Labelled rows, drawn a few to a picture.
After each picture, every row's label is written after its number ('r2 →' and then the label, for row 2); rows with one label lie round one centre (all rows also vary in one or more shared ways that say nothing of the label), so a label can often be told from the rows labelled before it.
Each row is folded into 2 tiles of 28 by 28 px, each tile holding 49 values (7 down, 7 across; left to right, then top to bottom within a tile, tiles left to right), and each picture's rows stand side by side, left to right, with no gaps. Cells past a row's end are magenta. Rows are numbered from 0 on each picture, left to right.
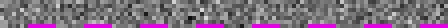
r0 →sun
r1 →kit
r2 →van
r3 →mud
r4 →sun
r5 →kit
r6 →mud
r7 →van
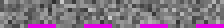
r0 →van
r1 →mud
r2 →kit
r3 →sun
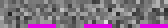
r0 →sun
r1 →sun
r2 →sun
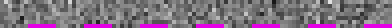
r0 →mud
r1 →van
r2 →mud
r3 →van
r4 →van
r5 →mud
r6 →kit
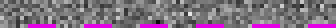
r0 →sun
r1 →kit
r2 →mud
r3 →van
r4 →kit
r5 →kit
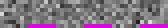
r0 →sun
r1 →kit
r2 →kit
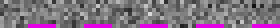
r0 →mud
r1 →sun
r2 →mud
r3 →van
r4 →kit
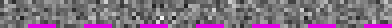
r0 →mud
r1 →mud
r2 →van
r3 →van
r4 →mud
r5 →sun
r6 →mud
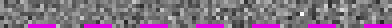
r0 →kit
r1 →van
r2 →kit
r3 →sun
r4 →sun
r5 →van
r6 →mud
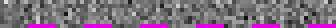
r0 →mud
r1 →sun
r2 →van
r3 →mud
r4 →mud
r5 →sun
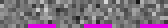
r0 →van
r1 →mud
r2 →van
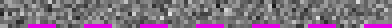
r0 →mud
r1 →kit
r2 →van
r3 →van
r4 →van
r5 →mud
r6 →kit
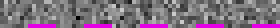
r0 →mud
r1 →mud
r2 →kit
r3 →mud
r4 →mud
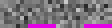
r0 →sun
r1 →kit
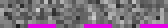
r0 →sun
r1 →mud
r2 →kit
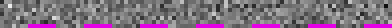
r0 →mud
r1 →sun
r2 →van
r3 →van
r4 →kit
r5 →van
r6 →van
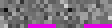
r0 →sun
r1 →mud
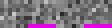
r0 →sun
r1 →sun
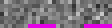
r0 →mud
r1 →van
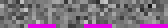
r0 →kit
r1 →mud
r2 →kit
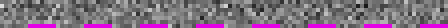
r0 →kit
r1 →kit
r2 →van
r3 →van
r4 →kit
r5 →van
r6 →kit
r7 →van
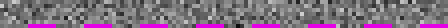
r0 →kit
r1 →kit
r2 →sun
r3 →van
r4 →sun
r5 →van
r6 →van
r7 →kit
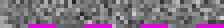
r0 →sun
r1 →van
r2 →van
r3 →mud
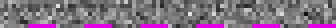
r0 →kit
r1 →kit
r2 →van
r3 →van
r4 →kit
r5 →van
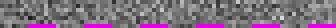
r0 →van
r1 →kit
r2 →sun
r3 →van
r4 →kit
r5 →sun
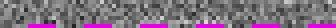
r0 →mud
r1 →sun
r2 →kit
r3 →kit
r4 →sun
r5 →mud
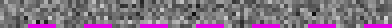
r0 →sun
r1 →sun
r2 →kit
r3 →kit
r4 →sun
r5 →kit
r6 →sun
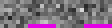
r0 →kit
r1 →kit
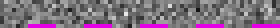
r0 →mud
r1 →mud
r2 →sun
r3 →kit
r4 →van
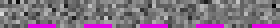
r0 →van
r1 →sun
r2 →kit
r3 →mud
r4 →van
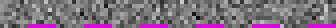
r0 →sun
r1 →van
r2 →van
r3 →van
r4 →kit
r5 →van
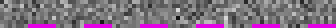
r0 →mud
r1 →mud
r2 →kit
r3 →kit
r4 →sun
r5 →sun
